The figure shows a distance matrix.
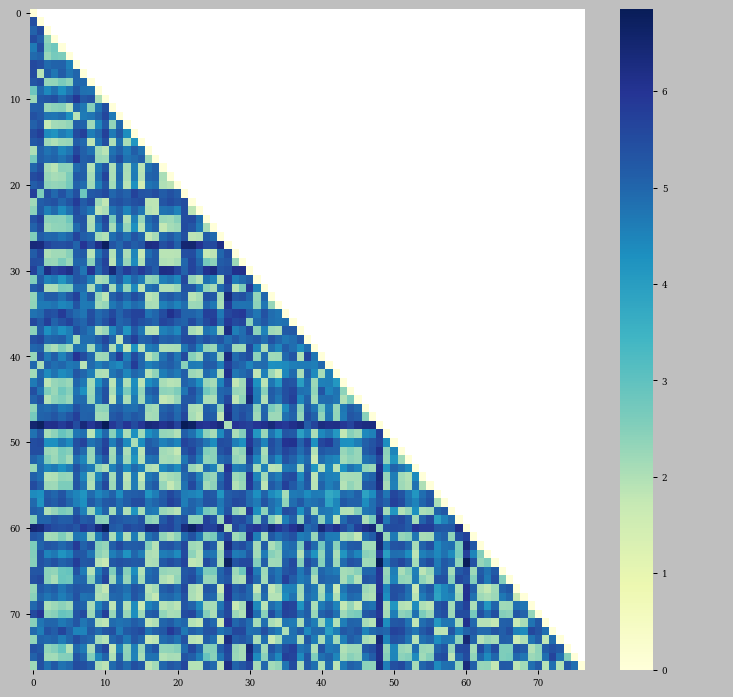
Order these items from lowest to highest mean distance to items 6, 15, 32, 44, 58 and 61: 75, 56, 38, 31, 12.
75, 12, 38, 31, 56
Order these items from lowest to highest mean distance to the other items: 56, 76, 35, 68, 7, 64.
68, 76, 64, 56, 7, 35
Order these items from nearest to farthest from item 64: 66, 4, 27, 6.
4, 66, 6, 27
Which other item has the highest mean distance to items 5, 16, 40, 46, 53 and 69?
48
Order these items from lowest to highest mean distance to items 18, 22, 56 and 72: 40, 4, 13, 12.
40, 13, 4, 12
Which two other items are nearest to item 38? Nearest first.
12, 6
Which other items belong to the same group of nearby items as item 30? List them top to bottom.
36
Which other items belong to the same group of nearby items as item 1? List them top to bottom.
7, 21, 41
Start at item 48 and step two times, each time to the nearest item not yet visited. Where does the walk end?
60
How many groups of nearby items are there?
8
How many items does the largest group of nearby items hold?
33
